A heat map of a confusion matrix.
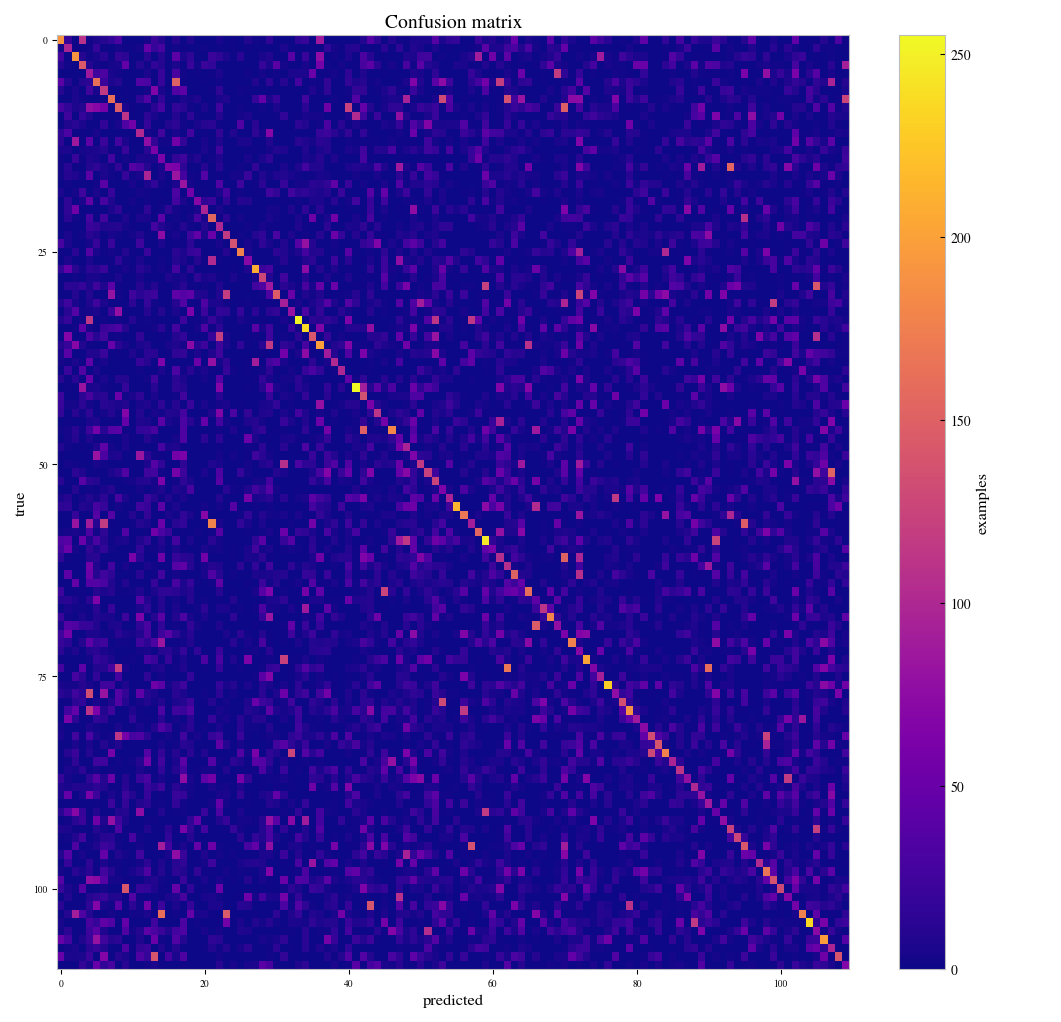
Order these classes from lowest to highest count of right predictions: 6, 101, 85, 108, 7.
101, 85, 6, 108, 7
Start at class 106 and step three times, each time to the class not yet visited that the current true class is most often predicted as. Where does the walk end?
12
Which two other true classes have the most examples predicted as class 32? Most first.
84, 92
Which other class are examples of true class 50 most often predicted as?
31
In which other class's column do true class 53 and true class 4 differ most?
69
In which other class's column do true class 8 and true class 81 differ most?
70
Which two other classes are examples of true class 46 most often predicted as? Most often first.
42, 66
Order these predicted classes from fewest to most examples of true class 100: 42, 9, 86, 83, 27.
27, 83, 86, 42, 9
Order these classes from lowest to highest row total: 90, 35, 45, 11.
90, 11, 45, 35
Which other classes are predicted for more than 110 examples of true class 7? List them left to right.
53, 62, 109
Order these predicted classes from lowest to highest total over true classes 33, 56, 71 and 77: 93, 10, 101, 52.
10, 101, 52, 93
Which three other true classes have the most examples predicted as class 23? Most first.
103, 30, 104
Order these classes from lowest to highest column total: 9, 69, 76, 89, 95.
76, 69, 9, 95, 89
